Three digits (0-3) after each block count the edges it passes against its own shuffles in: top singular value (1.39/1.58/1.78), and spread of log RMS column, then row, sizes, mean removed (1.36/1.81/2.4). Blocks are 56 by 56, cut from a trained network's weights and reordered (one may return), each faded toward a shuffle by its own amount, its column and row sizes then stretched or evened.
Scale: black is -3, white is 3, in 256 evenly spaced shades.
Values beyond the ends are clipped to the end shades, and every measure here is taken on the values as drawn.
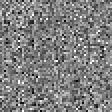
0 1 0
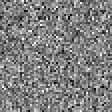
2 0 0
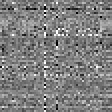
3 2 2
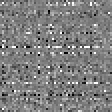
2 2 3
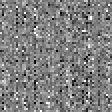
0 3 1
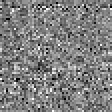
2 1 2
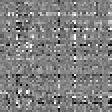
3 3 3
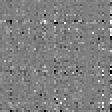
2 2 2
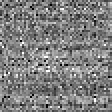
3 1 1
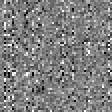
3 3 1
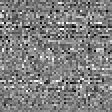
2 0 3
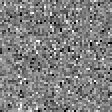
0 2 1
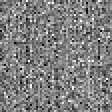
0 1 0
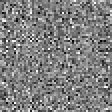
2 1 1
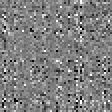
2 3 2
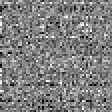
1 2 2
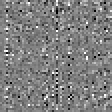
1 3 2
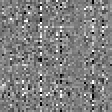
1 3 1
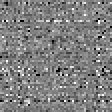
0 2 3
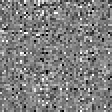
2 2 2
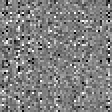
1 3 1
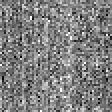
2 0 0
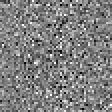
1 2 1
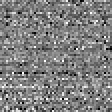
1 0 3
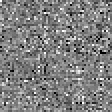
1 1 2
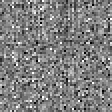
0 1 0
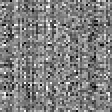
3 1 2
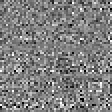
2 1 3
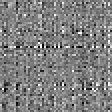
3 2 3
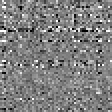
2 2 3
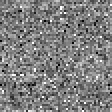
0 0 0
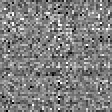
1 2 1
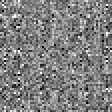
2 2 0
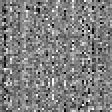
1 3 0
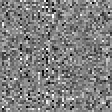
1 3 1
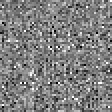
0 0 2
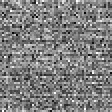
2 0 0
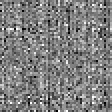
3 2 2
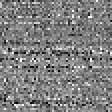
2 1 3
